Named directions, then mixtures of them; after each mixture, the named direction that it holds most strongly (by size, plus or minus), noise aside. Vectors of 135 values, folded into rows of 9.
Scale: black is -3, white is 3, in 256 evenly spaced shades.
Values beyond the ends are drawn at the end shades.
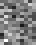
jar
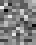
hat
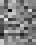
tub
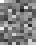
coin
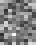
coin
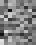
tub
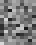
tub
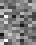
jar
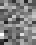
jar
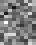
jar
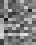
tub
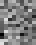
tub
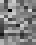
tub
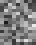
hat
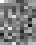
coin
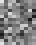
tub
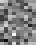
coin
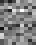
coin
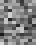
tub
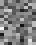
jar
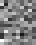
tub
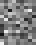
tub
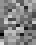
tub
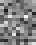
hat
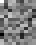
tub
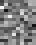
hat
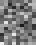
hat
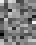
tub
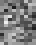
hat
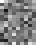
coin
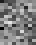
coin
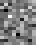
hat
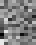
tub
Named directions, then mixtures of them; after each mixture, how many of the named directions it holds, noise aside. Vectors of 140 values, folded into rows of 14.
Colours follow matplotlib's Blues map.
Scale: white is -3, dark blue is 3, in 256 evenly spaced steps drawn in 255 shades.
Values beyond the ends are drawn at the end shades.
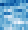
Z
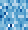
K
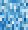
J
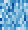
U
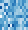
two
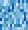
two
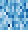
two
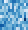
two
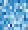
four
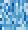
one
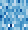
one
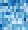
three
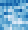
one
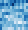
two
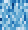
one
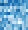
two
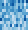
three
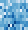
two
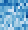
four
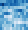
one
